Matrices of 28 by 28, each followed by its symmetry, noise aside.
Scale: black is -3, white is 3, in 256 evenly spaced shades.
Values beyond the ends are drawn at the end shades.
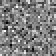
symmetric across the other diagonal.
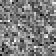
symmetric across the other diagonal.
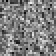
no symmetry.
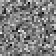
symmetric across the other diagonal.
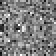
mirrored top to bottom.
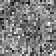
symmetric.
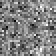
mirrored top to bottom.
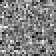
symmetric.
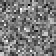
symmetric across the other diagonal.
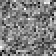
symmetric.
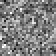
symmetric across the other diagonal.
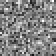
no symmetry.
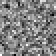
no symmetry.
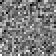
symmetric.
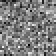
no symmetry.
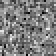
no symmetry.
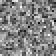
symmetric across the other diagonal.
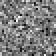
symmetric.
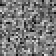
symmetric across the other diagonal.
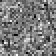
symmetric.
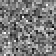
symmetric.
